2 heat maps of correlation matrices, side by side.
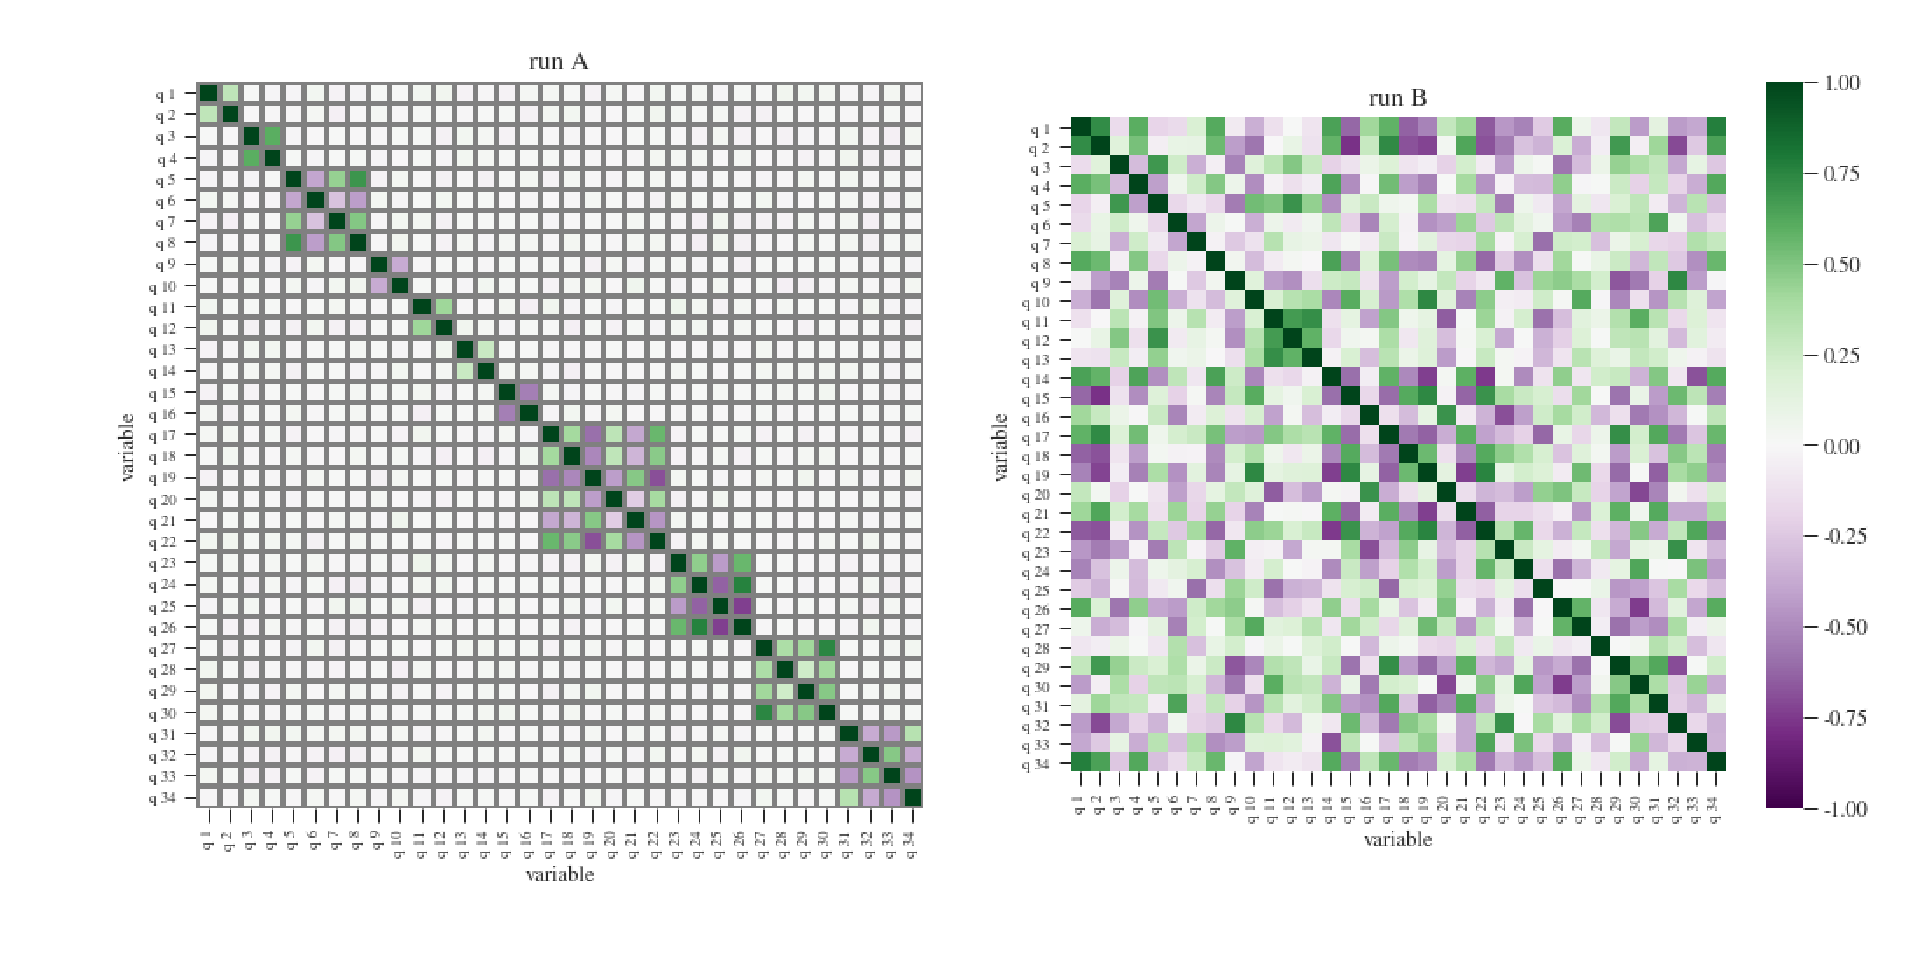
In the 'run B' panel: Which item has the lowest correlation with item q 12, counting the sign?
q 9
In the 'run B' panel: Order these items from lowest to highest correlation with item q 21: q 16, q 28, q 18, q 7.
q 18, q 7, q 16, q 28
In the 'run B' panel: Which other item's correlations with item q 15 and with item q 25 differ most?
q 22
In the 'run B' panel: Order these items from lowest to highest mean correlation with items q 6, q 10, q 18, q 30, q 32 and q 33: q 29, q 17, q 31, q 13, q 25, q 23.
q 17, q 29, q 31, q 25, q 13, q 23
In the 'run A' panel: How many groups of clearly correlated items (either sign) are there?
11
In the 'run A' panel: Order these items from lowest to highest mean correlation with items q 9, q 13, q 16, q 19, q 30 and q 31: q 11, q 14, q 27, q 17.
q 17, q 11, q 14, q 27
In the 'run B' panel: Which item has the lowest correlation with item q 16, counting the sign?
q 23
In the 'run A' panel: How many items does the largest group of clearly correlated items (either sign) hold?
6
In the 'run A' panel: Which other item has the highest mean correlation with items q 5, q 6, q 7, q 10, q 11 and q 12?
q 8
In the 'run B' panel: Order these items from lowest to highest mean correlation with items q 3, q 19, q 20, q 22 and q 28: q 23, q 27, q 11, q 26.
q 26, q 23, q 11, q 27
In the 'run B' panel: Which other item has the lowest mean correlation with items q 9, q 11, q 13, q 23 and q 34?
q 16
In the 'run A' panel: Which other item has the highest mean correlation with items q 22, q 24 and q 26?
q 23
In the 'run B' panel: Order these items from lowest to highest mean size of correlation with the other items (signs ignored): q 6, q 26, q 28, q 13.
q 28, q 13, q 6, q 26
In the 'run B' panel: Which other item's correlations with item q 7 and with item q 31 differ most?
q 6
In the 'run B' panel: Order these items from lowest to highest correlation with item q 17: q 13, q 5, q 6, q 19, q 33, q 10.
q 19, q 10, q 33, q 5, q 6, q 13
